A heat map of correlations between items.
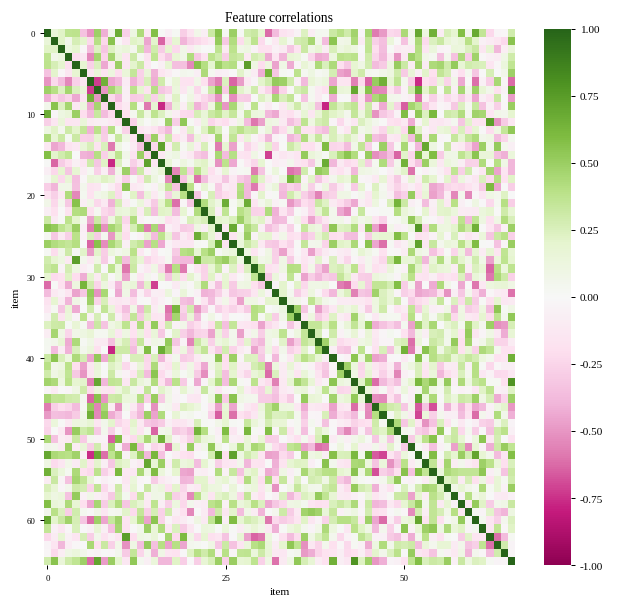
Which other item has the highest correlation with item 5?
31
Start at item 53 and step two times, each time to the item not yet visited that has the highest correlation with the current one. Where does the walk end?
16
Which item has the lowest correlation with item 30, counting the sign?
62
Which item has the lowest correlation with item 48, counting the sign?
53
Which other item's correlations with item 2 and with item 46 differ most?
52
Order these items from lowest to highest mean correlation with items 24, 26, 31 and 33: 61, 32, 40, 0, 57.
32, 61, 0, 57, 40
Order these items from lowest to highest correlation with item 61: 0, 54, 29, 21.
21, 29, 0, 54
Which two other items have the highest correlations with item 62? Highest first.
11, 19
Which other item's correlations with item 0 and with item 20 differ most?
54
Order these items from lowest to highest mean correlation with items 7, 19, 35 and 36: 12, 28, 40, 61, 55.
28, 55, 61, 12, 40
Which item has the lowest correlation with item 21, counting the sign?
18
